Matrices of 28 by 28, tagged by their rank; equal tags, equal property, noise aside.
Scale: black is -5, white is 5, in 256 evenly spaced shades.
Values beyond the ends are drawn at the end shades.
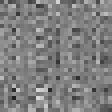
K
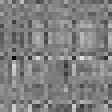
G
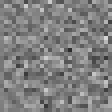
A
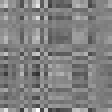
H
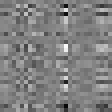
G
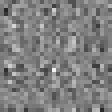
A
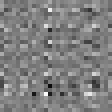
G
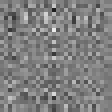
K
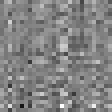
A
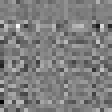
K
